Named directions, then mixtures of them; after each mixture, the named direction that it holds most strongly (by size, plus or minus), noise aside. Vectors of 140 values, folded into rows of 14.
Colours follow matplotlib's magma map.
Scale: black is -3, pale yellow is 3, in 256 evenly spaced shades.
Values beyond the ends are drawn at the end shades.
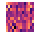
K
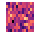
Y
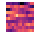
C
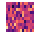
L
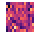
K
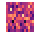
Y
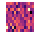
K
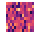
L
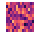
Y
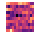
C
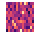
K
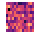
C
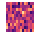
L
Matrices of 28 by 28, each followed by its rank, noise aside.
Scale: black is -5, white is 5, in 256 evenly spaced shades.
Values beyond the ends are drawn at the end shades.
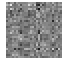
four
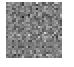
six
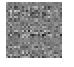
three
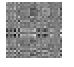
two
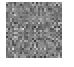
six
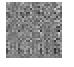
four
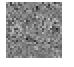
eight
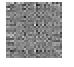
four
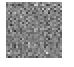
six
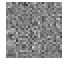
eight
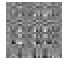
two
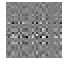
two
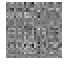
three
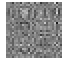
three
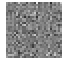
six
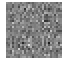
four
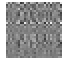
two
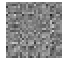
four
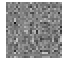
four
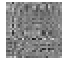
four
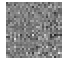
six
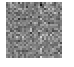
eight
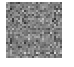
eight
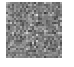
eight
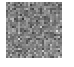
eight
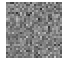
six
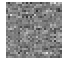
six
